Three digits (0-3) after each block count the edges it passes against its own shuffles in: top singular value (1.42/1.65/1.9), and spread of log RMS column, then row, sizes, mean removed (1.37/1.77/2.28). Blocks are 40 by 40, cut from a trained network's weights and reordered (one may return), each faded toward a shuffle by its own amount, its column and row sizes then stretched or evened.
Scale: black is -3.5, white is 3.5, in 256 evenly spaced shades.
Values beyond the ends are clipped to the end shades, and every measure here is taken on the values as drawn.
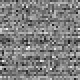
2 1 0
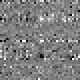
2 0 3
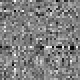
3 2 2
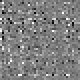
0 2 2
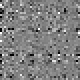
2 3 2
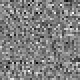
2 0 2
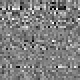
3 0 3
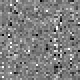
0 2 0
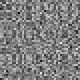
3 0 0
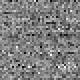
0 0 2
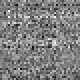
0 2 3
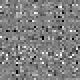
0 2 3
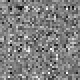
0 2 2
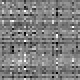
3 3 1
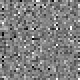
0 2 1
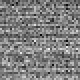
2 0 0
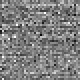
0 0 1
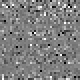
0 1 3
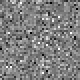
0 1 0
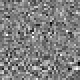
2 0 1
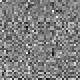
3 0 2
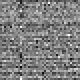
2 1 0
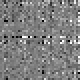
2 2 3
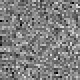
0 0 0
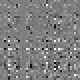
2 3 3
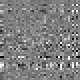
3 2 3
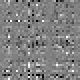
1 3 3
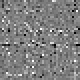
0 2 2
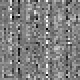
2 3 0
